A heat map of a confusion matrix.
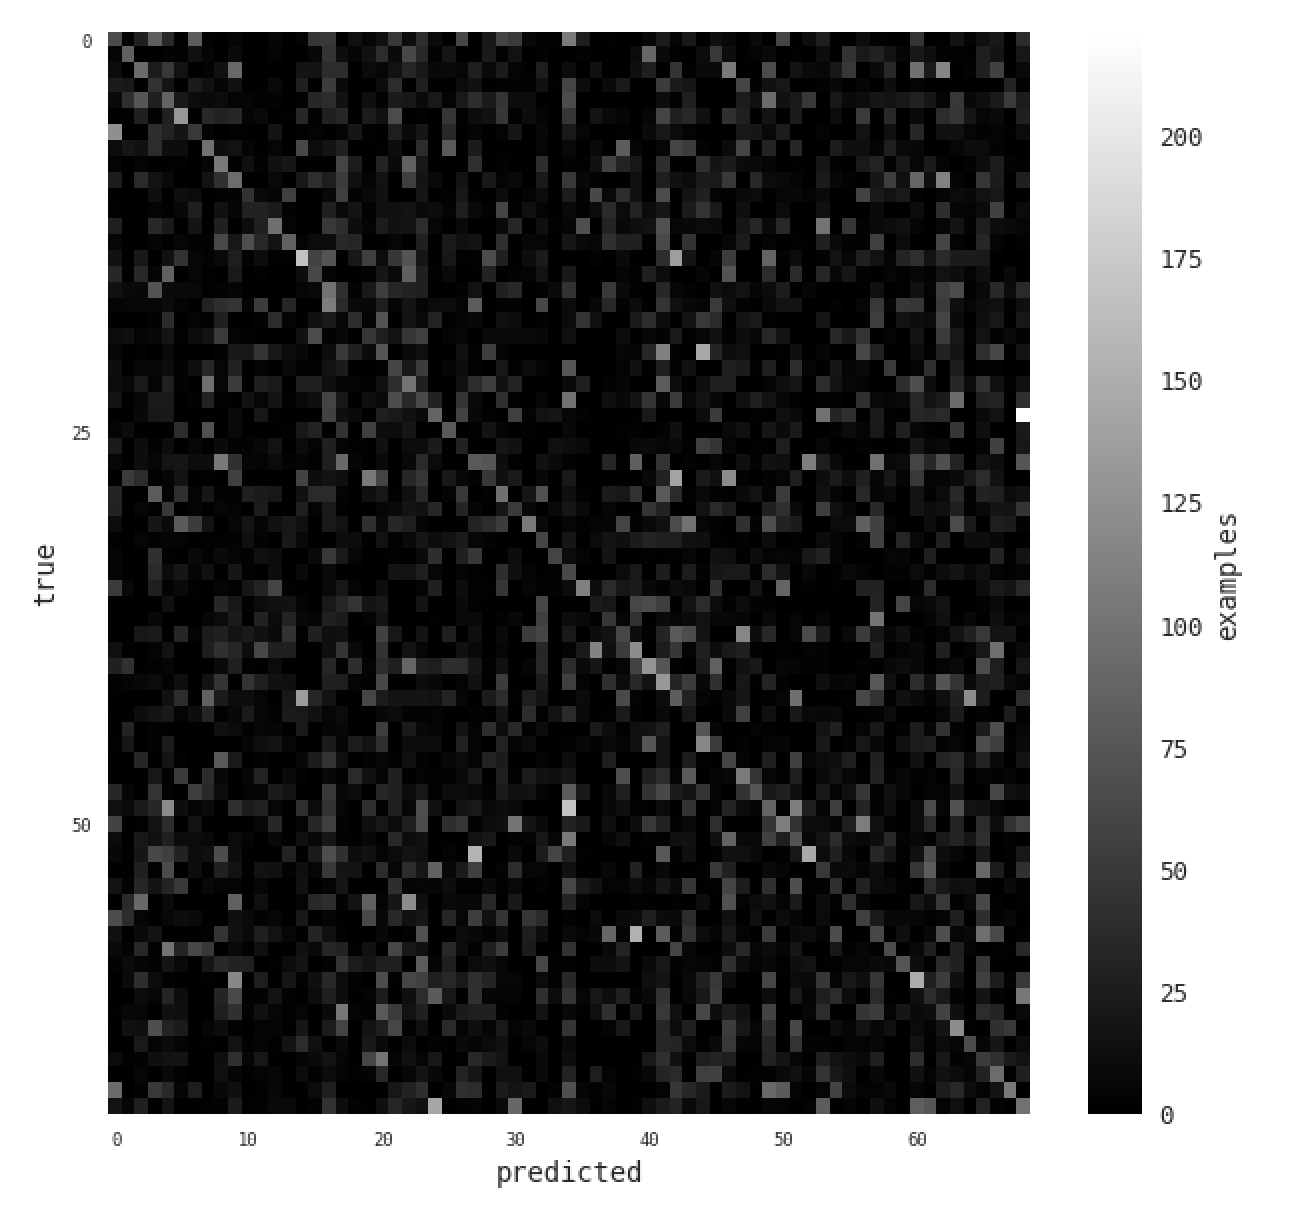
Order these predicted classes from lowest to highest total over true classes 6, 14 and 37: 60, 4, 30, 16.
30, 4, 60, 16
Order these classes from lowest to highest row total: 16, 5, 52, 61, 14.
16, 61, 5, 52, 14
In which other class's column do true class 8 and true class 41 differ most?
22
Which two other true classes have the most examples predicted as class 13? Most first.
10, 38
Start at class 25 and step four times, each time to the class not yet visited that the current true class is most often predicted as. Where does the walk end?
43
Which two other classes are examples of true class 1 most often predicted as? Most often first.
40, 22
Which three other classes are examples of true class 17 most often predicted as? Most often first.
16, 27, 32
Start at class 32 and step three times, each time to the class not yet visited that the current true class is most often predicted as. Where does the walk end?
36
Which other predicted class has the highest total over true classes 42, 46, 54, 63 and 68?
51
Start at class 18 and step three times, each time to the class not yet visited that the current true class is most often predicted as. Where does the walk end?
66
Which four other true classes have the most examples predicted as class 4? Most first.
49, 58, 15, 53
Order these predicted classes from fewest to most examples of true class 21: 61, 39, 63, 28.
28, 39, 63, 61
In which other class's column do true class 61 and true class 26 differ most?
68
